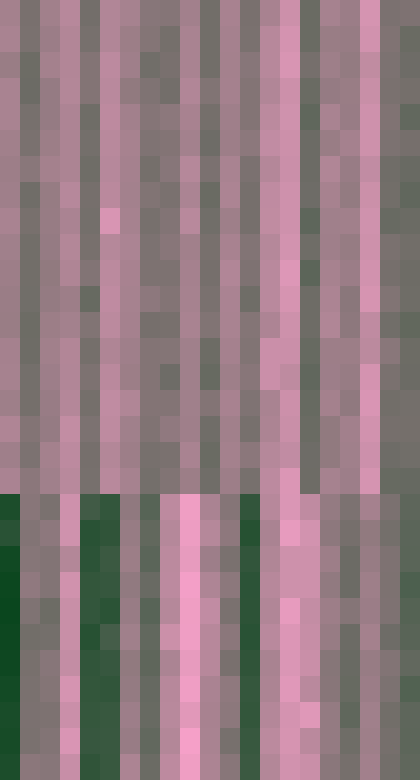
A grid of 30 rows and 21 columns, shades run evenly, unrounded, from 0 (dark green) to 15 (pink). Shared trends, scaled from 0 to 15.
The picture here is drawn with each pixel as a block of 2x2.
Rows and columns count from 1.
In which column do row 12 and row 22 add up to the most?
15
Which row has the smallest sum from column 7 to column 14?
19
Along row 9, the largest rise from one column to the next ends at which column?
6
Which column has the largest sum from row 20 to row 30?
10
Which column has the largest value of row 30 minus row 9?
16
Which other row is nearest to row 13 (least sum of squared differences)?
3
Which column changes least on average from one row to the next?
2
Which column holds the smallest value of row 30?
1
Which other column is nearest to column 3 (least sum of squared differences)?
12
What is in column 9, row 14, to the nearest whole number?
8
